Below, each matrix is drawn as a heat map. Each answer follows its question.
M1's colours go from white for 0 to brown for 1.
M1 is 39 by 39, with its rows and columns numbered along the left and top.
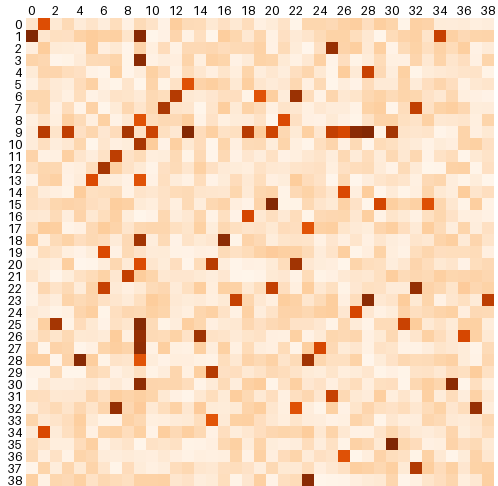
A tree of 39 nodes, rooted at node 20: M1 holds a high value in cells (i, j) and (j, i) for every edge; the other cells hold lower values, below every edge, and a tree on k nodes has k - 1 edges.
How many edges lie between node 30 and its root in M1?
2
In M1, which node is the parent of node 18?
9
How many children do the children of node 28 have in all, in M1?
2
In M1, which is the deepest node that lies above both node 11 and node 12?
22
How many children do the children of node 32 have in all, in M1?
1
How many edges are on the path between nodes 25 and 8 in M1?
2
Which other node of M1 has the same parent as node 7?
37
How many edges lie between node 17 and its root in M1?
4
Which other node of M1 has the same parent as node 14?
36
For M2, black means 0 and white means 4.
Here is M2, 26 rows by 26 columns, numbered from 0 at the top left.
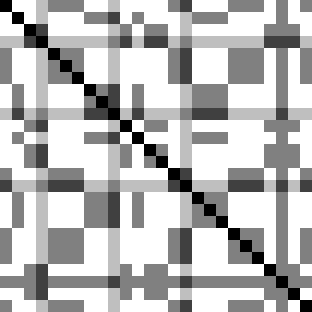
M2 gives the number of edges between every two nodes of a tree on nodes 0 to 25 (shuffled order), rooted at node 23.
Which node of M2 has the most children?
15
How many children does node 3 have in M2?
6
